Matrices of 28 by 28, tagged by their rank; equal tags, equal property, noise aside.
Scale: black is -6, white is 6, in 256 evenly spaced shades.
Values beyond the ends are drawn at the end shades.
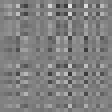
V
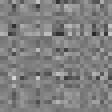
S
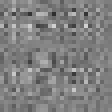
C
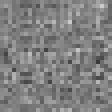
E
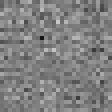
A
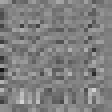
C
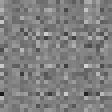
C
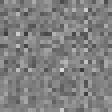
E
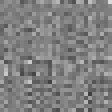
E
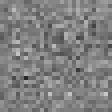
A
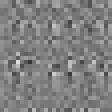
C
